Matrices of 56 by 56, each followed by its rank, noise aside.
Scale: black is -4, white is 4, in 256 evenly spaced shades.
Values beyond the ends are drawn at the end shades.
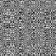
four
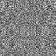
eight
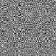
six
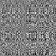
four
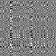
three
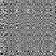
four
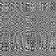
three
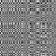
two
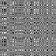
two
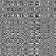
three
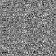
eight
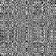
four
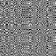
three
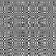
two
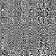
six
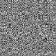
eight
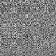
eight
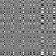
two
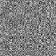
eight
